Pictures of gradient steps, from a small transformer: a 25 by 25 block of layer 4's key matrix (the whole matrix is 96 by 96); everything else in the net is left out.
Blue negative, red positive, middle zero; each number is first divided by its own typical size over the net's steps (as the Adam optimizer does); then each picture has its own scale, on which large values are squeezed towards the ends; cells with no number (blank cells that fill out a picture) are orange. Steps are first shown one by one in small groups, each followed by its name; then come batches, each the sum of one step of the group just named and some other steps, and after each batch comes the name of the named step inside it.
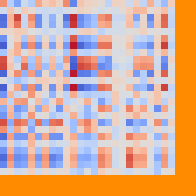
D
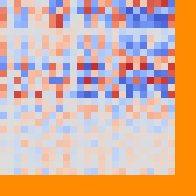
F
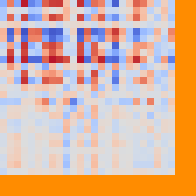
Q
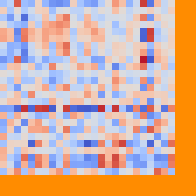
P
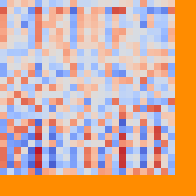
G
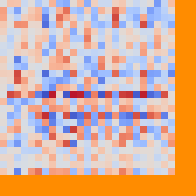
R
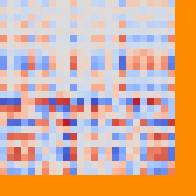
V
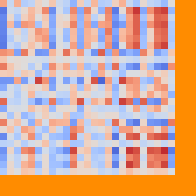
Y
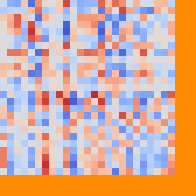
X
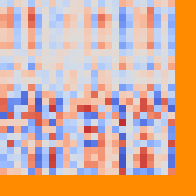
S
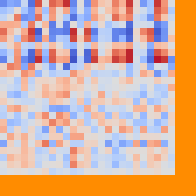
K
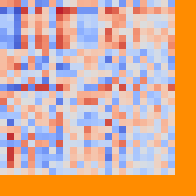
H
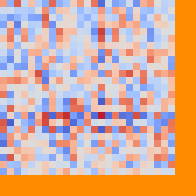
V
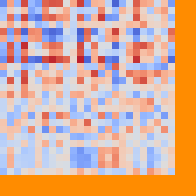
Q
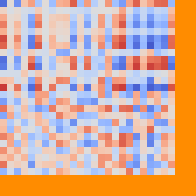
V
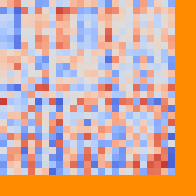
H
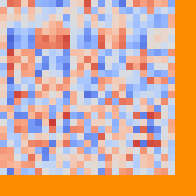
F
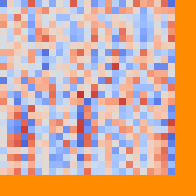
Y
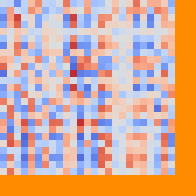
D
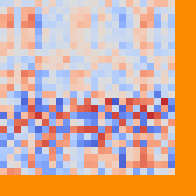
S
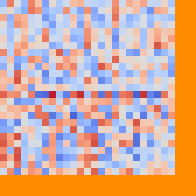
R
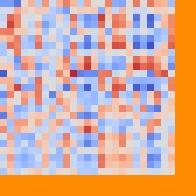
D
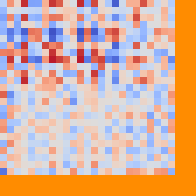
Q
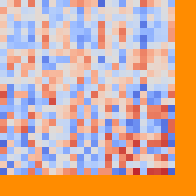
G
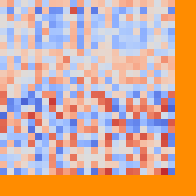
S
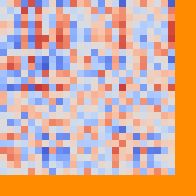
H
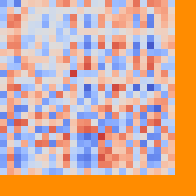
D
